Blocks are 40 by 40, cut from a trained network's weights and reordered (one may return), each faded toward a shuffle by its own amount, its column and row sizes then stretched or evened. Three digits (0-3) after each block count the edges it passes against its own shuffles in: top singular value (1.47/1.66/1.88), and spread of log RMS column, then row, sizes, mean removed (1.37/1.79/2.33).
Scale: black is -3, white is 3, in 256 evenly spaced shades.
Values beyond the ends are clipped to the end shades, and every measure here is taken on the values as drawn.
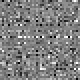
0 2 3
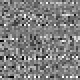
2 0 3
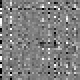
1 3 2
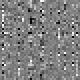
0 3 1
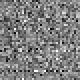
0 0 2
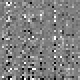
1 3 2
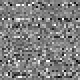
3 0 3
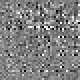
2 1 3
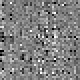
1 3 2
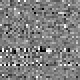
2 1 3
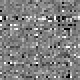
1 2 3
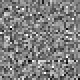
2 0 1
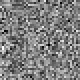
1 0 1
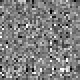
2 2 2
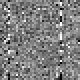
2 2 0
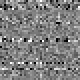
1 1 3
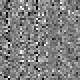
2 3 0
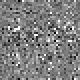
1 1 2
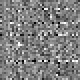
2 2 2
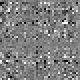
0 3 3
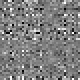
0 2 3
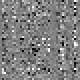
1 3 2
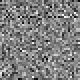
1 0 1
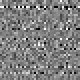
3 1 3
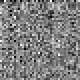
0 1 1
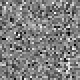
1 1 1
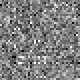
0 1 1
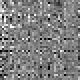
2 3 2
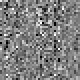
0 3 1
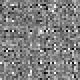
0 2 2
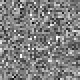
0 1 0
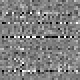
3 0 3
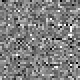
0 1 2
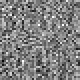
2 0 0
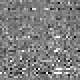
1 1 3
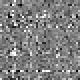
1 2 3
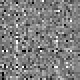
0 2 1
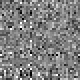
1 1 2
